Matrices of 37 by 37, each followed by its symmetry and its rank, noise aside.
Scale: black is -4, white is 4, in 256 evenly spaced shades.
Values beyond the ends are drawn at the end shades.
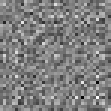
symmetric, rank five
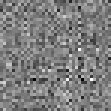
no symmetry, rank six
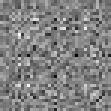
symmetric, rank five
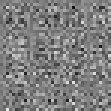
no symmetry, rank five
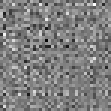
no symmetry, rank five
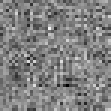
no symmetry, rank six
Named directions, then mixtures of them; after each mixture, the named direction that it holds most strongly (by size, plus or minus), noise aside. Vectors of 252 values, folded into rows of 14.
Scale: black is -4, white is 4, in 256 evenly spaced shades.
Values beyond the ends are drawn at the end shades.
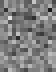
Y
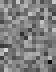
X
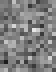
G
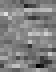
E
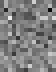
Y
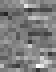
E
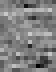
E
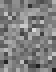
G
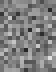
Y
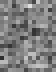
G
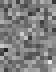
X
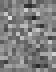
E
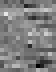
E
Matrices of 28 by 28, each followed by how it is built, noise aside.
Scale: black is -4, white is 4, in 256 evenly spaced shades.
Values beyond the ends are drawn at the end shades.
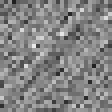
Hankel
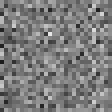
repeating rows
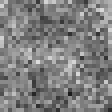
smooth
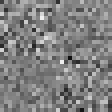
block diagonal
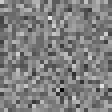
noise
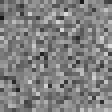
noise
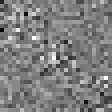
block diagonal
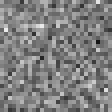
noise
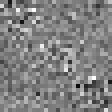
block diagonal
